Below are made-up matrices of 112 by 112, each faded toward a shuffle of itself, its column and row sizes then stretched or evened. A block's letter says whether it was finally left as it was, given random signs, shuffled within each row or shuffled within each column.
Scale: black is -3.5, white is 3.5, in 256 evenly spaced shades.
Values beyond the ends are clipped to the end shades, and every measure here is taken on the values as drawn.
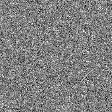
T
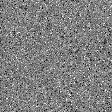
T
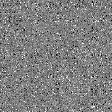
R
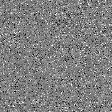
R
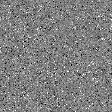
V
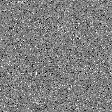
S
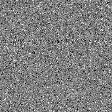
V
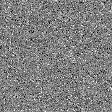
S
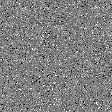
V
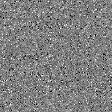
R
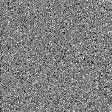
T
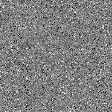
V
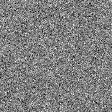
T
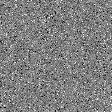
T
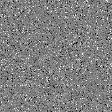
V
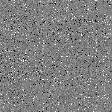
V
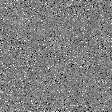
S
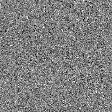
T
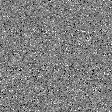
S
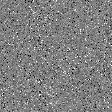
T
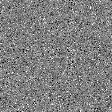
V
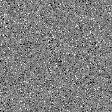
T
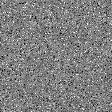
S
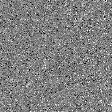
V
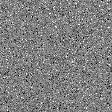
T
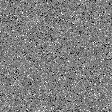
S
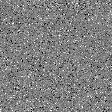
S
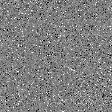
V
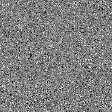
V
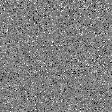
V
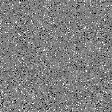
R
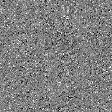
R
